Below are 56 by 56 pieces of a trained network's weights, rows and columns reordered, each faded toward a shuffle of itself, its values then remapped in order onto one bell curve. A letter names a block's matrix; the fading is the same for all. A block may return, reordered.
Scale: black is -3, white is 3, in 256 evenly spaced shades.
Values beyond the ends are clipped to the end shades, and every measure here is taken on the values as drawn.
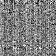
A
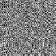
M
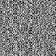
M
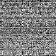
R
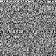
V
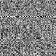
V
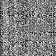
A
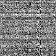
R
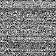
R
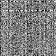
A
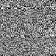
V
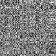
M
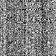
A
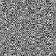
M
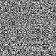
V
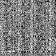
A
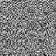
M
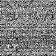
R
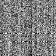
A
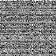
R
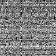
R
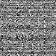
R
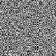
M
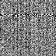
A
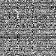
R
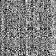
A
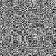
M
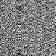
M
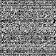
R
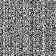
A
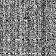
A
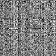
A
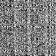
A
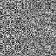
M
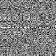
V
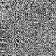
M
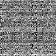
R
